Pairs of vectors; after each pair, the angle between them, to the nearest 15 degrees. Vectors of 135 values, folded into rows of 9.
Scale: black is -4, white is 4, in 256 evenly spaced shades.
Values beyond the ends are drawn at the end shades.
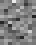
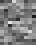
45 degrees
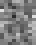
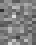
135 degrees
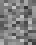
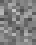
105 degrees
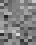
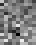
150 degrees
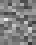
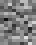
165 degrees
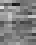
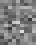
90 degrees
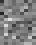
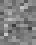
45 degrees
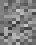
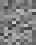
15 degrees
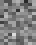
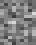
75 degrees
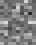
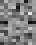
165 degrees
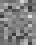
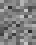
60 degrees
